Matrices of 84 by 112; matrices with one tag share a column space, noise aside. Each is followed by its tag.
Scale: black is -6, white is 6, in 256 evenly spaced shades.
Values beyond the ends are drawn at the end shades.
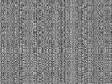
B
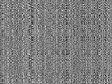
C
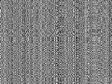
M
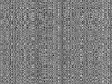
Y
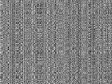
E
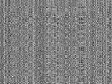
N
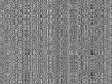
C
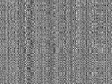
B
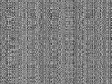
Y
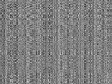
C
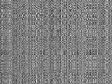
C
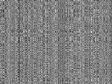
M
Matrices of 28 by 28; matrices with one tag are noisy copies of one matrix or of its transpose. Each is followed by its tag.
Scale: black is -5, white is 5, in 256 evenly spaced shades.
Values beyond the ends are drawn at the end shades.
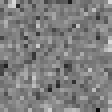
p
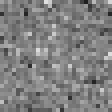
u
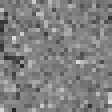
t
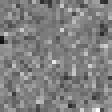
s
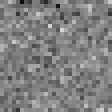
t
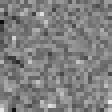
t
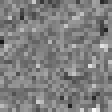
s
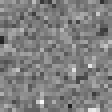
s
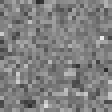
s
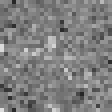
u
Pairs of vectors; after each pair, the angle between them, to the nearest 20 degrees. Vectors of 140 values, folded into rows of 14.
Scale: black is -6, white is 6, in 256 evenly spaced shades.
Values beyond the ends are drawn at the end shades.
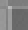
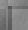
140 degrees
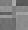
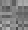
140 degrees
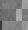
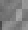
20 degrees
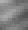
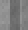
80 degrees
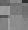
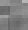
160 degrees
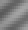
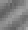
20 degrees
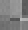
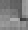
160 degrees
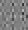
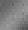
80 degrees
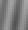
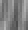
40 degrees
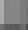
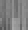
100 degrees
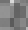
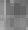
60 degrees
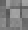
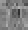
140 degrees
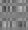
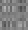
160 degrees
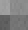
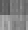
160 degrees
